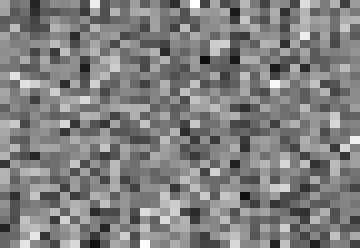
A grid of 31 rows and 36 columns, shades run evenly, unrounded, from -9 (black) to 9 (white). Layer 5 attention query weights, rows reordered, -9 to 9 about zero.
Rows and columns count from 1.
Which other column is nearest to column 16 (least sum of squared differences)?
26
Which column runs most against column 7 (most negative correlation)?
28
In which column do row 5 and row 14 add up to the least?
25
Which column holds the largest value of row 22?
22
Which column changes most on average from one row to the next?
15
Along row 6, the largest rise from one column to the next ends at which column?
30
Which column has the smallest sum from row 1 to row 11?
24
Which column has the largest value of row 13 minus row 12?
9
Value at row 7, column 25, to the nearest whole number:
1
